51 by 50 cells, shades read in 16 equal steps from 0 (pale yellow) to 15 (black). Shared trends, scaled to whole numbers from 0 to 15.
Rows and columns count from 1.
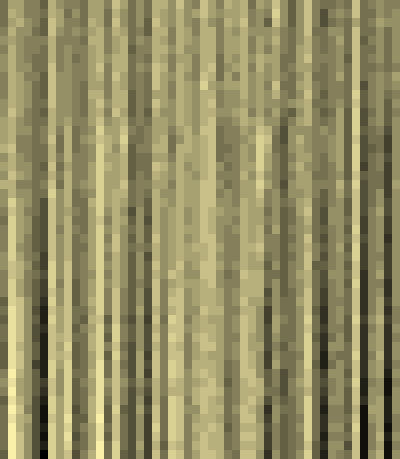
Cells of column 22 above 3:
34
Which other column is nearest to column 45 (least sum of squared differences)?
7
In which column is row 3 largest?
41
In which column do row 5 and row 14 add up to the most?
46
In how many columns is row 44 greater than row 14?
23
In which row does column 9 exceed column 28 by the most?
2
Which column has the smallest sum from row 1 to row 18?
45
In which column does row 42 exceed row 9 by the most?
49
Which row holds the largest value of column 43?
40
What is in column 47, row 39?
6
